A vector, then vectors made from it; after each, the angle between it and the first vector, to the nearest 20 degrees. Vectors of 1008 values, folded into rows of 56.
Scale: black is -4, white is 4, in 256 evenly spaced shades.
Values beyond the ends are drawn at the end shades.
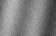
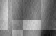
40 degrees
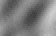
140 degrees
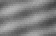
60 degrees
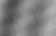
160 degrees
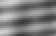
60 degrees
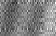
140 degrees
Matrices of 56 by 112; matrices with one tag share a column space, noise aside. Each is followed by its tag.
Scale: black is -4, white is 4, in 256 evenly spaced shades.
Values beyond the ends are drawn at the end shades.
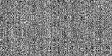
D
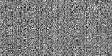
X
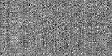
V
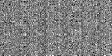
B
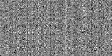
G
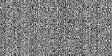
X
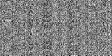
B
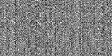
V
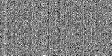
B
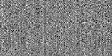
V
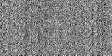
B
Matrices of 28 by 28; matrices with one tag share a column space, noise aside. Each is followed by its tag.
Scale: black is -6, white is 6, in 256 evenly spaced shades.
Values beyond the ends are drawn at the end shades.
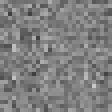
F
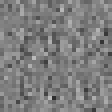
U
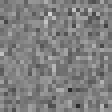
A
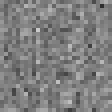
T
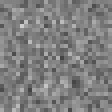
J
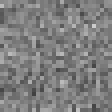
J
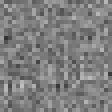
F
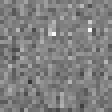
T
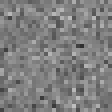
A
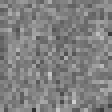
T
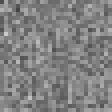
U
